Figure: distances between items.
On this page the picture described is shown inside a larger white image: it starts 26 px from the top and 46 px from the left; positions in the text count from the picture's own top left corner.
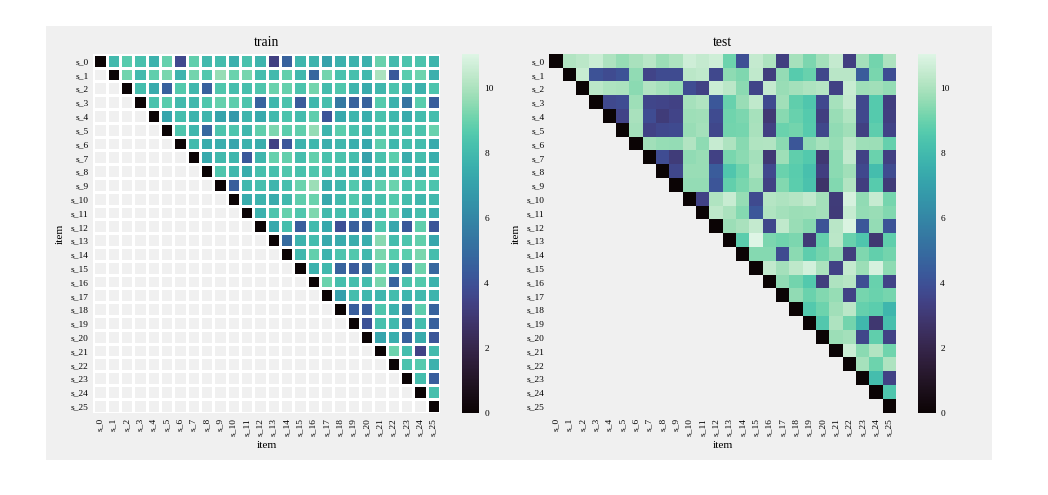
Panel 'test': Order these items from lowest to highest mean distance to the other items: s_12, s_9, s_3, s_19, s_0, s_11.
s_9, s_3, s_12, s_19, s_11, s_0
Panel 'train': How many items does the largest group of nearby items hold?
8
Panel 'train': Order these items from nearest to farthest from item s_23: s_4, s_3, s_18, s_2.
s_18, s_3, s_4, s_2
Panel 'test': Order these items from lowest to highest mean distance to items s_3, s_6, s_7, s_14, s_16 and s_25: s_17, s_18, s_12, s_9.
s_9, s_12, s_18, s_17
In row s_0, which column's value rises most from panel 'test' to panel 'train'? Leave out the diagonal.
s_22
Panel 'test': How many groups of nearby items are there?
5
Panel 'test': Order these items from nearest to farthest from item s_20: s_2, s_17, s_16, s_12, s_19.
s_16, s_12, s_19, s_17, s_2
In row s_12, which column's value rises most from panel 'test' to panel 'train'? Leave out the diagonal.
s_5
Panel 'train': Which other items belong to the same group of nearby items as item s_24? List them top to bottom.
s_21
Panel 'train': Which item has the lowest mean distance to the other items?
s_20
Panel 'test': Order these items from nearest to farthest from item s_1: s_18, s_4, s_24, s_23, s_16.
s_16, s_4, s_23, s_18, s_24
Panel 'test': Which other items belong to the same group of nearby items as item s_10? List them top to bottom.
s_2, s_11, s_15, s_21
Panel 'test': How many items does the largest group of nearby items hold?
12
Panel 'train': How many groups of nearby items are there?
8
